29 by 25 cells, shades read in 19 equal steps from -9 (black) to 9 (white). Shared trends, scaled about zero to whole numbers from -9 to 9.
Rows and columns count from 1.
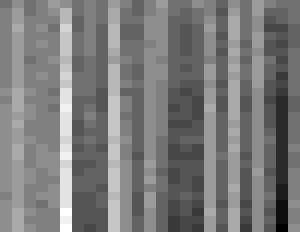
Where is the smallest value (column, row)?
24, 29
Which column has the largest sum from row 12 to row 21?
6
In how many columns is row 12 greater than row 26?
13
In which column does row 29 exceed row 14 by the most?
25
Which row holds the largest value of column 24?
1
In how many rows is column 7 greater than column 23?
12
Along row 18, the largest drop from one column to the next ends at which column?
7
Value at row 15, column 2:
2
